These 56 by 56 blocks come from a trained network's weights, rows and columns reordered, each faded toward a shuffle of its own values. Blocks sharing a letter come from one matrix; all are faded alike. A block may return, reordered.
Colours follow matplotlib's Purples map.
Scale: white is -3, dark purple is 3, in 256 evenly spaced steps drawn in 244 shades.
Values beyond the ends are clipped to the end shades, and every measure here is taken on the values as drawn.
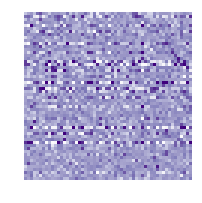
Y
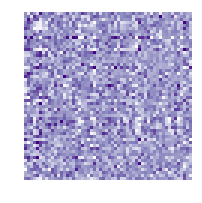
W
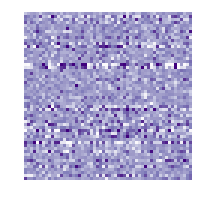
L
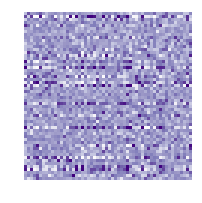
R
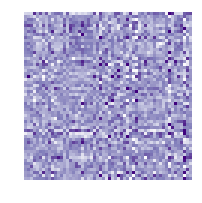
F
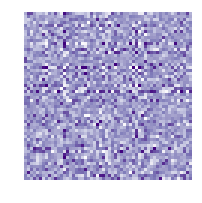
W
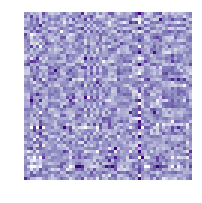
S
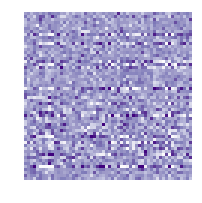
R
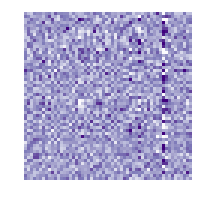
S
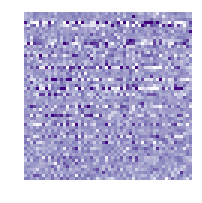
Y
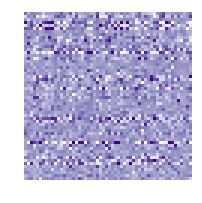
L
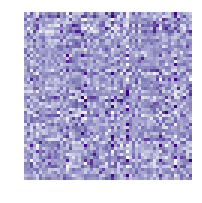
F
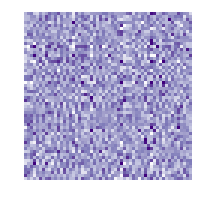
S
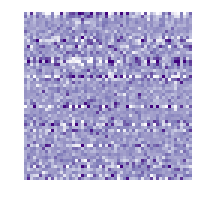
Y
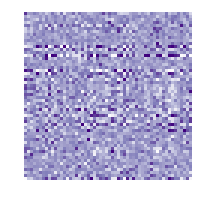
R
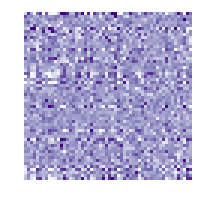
R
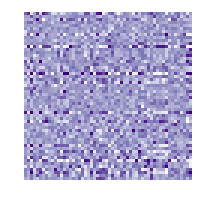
L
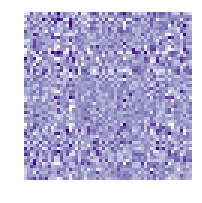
F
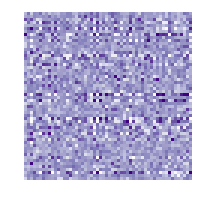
R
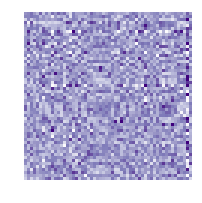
S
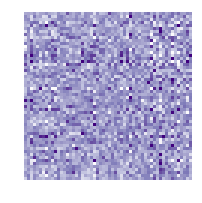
F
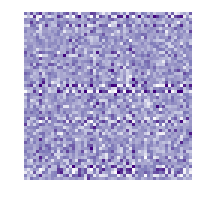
R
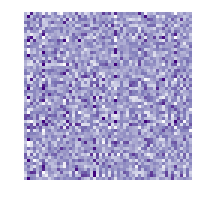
F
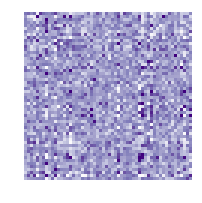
F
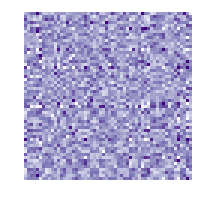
S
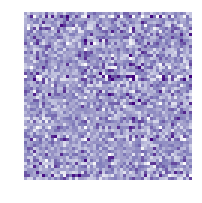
W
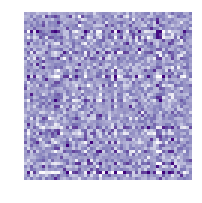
R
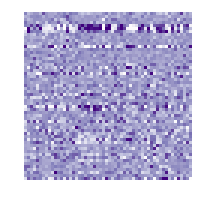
Y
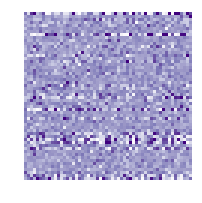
Y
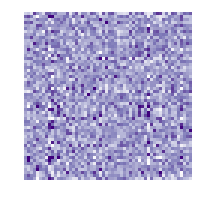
F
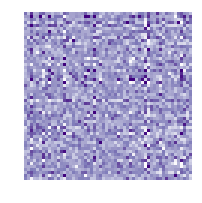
F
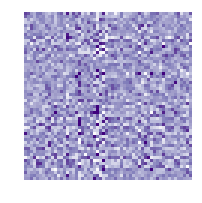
F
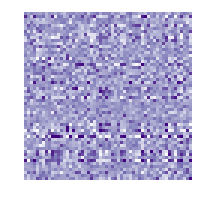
R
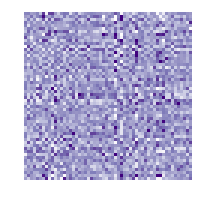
F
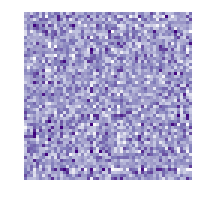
W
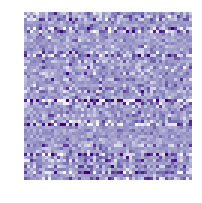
Y
